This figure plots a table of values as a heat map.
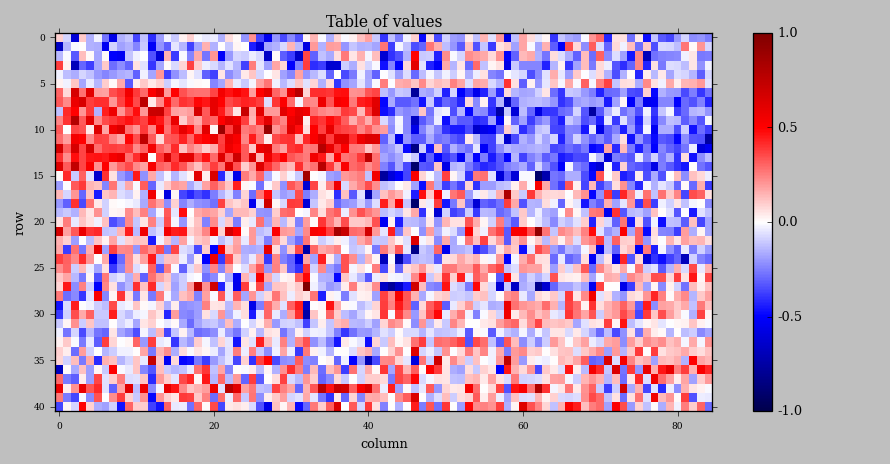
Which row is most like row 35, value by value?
17
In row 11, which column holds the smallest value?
84
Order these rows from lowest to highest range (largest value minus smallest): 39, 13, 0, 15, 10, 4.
4, 0, 39, 13, 10, 15
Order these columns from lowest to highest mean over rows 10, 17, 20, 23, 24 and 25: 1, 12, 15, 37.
1, 15, 37, 12
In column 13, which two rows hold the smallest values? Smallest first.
2, 40
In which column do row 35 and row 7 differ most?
58
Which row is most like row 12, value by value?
14
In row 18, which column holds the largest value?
27
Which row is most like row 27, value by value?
15
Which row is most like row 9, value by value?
6
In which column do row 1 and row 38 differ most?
0
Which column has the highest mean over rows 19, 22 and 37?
46
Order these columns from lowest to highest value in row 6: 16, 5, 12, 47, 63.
47, 63, 5, 16, 12
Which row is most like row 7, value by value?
11
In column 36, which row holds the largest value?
21
